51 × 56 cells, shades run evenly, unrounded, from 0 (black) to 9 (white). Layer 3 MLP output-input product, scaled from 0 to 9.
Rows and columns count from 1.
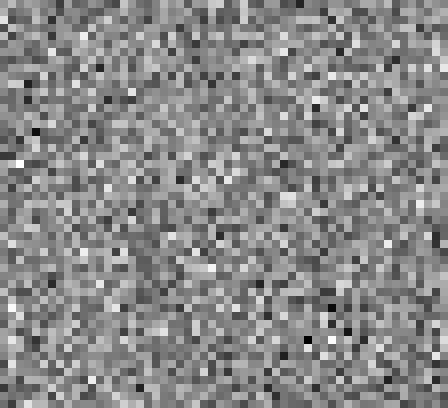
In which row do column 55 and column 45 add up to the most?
6
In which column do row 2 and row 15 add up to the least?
46
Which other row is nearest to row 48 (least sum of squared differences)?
12
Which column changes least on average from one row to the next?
21
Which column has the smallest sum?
18
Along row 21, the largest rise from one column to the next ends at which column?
13
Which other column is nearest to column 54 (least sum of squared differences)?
48
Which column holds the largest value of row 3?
1
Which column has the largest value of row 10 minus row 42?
44
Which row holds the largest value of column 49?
31
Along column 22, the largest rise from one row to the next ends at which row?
30
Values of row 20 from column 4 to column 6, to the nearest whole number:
6 5 5
